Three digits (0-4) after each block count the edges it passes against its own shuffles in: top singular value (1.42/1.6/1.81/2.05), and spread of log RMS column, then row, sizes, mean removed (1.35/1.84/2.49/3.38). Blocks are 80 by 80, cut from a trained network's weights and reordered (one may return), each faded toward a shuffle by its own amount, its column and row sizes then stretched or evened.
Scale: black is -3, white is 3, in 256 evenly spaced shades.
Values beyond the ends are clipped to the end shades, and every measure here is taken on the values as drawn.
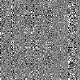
2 4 1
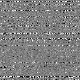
1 1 4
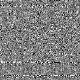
2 1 3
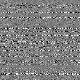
1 0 4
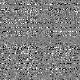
0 2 4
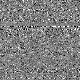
1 0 3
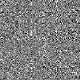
2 3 2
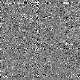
1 2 3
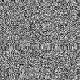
4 0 0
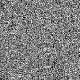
2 0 0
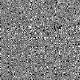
0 3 2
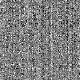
2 1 2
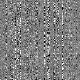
2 4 1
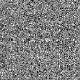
2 2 1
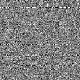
4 0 2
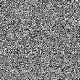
1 0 2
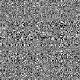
3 2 3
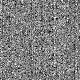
0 1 0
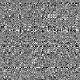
4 2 3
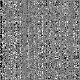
2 4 2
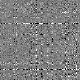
4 3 3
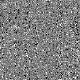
0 3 1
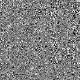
0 3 2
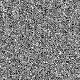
0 0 0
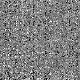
0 2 2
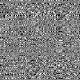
4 1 4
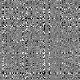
4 4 3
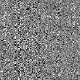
1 3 1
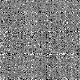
0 2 3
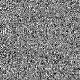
1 1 1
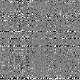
3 3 4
